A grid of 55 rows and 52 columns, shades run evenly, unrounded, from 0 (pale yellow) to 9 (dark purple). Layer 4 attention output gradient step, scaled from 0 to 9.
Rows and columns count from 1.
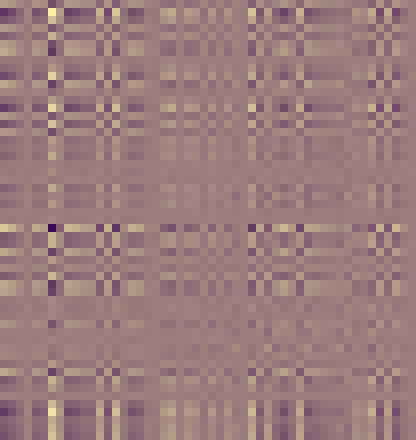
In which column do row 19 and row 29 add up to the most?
7
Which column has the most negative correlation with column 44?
34
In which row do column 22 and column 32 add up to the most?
29
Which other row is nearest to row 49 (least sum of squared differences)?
13
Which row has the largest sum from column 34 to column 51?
2
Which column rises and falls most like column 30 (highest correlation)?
43
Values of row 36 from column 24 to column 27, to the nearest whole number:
5 5 4 5
